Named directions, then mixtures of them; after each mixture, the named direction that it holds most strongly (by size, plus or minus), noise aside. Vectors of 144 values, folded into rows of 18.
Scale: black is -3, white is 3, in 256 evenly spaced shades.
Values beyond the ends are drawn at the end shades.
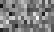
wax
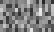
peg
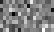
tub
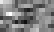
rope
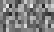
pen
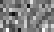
tub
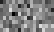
tub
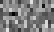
tub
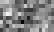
rope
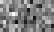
tub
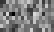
wax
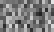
peg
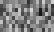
peg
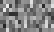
pen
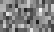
peg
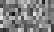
wax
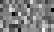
tub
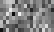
tub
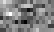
rope
